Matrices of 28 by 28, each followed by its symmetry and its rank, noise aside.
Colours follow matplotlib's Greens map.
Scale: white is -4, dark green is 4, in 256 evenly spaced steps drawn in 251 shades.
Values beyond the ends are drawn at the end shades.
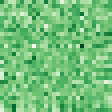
no symmetry, rank six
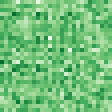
no symmetry, rank four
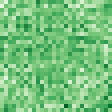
symmetric, rank four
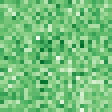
symmetric, rank six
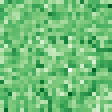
symmetric, rank six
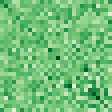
symmetric, rank eight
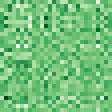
no symmetry, rank four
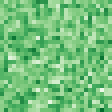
no symmetry, rank eight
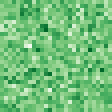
antisymmetric, rank eight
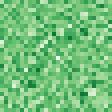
symmetric, rank eight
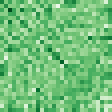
symmetric, rank eight
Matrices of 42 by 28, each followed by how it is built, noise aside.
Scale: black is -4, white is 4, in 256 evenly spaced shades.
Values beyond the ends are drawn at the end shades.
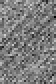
Hankel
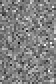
noise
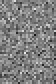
noise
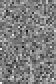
noise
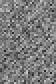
Hankel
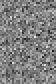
repeating rows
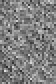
Toeplitz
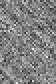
Toeplitz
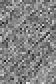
Hankel
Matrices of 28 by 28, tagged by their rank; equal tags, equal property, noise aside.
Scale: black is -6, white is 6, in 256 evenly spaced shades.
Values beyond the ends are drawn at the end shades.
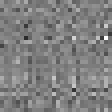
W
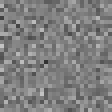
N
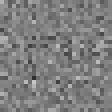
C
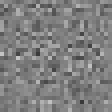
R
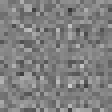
R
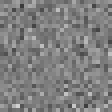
N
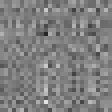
W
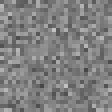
C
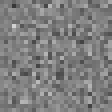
N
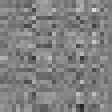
W
